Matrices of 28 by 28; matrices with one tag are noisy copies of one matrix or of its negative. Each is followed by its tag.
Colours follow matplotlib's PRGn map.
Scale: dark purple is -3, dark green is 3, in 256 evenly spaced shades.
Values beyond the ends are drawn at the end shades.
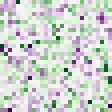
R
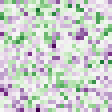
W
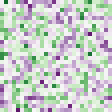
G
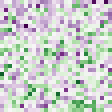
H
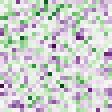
W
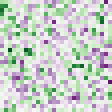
R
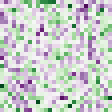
G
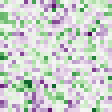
G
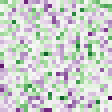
G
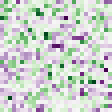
W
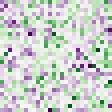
R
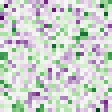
W
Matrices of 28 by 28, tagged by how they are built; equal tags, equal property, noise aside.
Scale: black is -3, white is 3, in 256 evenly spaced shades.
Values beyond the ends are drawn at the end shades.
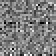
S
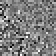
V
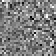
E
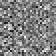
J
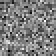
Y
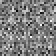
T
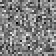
T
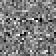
S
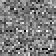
S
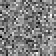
J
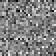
S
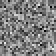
Y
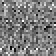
T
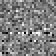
S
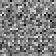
T
